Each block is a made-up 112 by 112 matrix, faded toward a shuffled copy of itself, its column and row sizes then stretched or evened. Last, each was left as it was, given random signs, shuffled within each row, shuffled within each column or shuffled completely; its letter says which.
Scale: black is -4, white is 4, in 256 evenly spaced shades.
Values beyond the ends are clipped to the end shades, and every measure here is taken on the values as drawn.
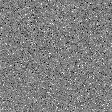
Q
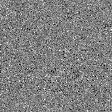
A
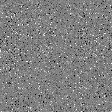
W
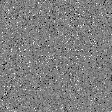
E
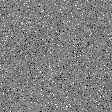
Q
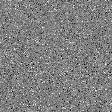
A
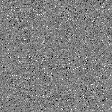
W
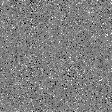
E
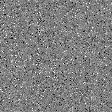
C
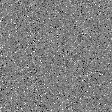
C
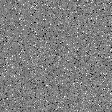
C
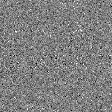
W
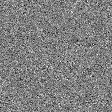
A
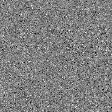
E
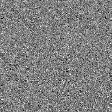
W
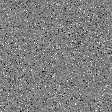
Q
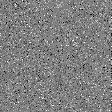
C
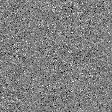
C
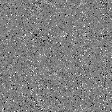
E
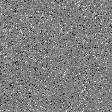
C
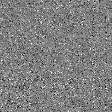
E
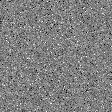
Q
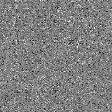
W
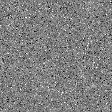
A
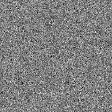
E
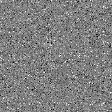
W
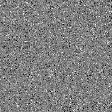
W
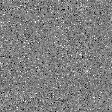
E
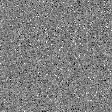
C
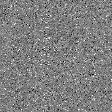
E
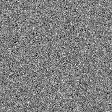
C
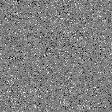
W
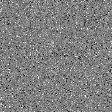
W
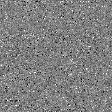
E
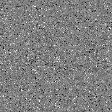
E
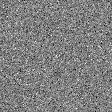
Q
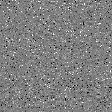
W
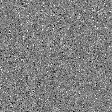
C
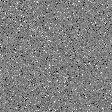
Q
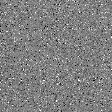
E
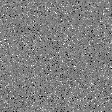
E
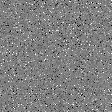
A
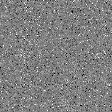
W
